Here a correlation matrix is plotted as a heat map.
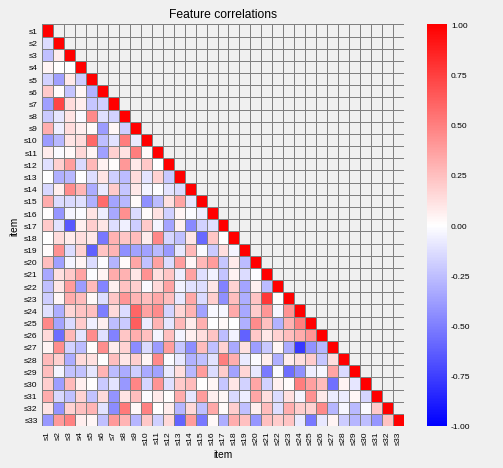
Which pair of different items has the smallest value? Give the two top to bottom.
s24, s27
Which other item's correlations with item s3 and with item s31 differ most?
s33
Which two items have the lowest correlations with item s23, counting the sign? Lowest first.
s29, s17
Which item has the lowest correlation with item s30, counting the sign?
s27
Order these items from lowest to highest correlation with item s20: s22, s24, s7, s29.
s7, s29, s22, s24
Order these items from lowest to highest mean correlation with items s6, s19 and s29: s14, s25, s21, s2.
s21, s25, s14, s2
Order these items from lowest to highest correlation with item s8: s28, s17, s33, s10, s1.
s1, s17, s28, s33, s10
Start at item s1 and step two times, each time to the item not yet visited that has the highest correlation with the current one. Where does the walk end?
s9
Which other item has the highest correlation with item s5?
s10
